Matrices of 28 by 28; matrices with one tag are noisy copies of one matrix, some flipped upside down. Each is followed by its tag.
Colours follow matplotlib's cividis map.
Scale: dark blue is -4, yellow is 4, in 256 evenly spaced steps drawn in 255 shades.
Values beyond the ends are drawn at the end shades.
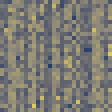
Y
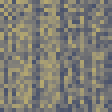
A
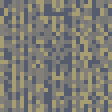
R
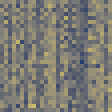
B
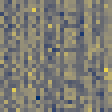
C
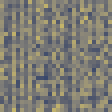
R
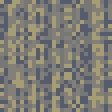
Y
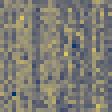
A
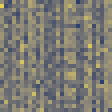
C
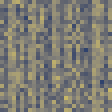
Y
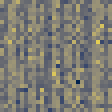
Y
